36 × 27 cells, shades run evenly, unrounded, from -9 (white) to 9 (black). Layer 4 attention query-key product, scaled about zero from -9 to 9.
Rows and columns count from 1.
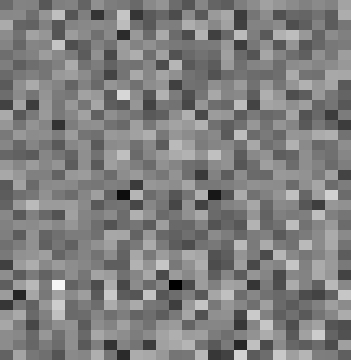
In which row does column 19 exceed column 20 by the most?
35
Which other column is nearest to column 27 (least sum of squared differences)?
18
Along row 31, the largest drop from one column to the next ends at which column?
15
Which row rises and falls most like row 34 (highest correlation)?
33
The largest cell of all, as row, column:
29, 14
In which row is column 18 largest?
36
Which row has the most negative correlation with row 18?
31
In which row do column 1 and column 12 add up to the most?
11
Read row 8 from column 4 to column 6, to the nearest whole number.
1 -2 -2
